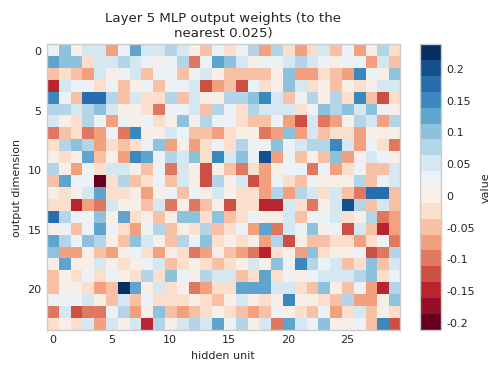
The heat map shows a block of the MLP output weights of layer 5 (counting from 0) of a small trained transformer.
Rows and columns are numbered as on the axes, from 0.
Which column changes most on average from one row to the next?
18
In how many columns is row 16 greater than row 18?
13
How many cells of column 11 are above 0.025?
9
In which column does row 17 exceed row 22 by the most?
0
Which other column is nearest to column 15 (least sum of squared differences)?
10
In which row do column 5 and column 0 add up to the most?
4
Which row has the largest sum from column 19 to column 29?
5
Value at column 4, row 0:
0.05
